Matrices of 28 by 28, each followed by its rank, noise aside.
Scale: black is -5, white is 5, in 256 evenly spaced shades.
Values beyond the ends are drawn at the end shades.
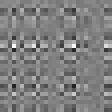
one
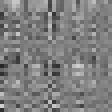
three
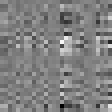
two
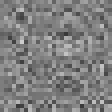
four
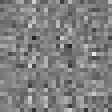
four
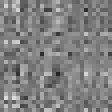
three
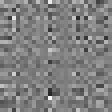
three
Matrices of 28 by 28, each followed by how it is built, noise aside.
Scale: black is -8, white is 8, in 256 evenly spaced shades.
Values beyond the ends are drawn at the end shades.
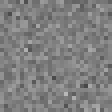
noise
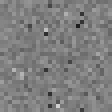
sparse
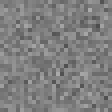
noise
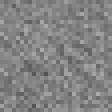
Toeplitz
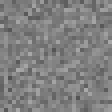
noise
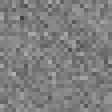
Toeplitz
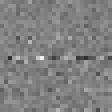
uneven rows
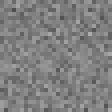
repeating columns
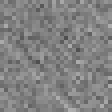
Toeplitz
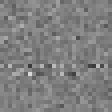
uneven rows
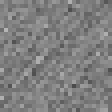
Hankel
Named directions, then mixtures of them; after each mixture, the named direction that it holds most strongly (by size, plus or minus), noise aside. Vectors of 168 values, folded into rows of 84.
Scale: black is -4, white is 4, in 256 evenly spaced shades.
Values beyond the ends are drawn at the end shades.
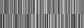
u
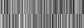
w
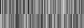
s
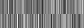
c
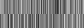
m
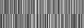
u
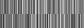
u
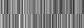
w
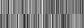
c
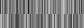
s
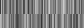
s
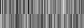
s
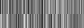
s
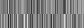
c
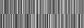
u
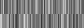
s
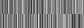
c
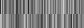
s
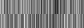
m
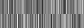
c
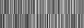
u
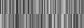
s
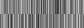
m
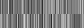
c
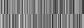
w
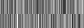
c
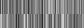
s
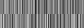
u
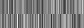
c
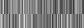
w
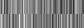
w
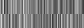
w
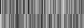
s
